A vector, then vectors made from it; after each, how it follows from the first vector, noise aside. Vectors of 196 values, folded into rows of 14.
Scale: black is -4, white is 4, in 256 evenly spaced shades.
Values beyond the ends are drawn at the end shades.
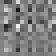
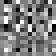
scaled up.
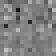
partly zeroed.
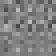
negated, shrunk.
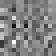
wrapped around.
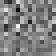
copied.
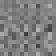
reversed, shrunk.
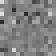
wrapped around, partly zeroed.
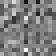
wrapped around.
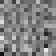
wrapped around, negated.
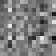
wrapped around, negated.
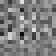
wrapped around, negated.
